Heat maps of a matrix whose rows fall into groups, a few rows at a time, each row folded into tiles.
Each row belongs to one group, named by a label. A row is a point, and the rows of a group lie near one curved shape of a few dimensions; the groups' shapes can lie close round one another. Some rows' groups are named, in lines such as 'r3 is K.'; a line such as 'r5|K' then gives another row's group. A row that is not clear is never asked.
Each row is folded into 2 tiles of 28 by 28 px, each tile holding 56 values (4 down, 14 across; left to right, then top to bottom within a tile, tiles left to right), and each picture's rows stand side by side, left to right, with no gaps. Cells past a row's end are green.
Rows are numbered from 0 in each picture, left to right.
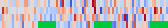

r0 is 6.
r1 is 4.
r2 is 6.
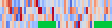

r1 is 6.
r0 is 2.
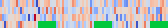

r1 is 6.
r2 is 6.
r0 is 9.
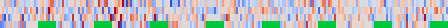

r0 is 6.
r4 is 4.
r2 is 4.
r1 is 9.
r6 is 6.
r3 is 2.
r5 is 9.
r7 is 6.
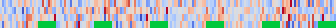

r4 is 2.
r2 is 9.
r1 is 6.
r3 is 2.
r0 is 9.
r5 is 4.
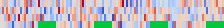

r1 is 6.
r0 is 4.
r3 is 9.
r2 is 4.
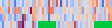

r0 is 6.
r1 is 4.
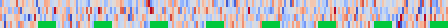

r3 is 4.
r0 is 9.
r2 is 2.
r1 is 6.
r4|2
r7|4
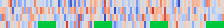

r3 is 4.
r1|6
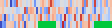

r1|4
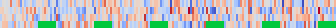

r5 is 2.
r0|6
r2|6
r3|2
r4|6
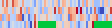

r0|9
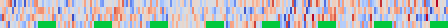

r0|4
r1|2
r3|2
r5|4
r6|9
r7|9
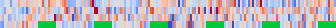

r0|9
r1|2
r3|6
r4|4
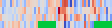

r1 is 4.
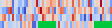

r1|9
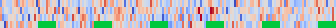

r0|9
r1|2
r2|4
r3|6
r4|2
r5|4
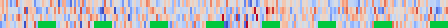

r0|6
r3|9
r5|6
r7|2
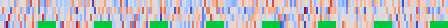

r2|6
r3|2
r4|9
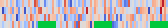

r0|2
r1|6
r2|6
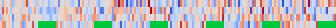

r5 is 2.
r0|6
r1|2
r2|4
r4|4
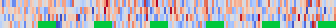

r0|6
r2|9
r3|4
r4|9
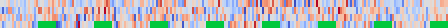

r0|2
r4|9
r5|4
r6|4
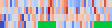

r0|6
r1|2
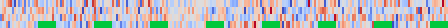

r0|4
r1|4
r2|4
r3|2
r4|9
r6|2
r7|6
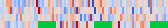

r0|2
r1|9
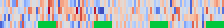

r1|2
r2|2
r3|2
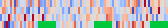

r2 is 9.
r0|4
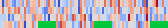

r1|2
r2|9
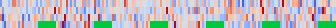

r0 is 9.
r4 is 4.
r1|4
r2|9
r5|6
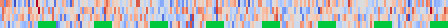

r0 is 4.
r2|6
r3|6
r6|9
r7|2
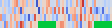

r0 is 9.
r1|6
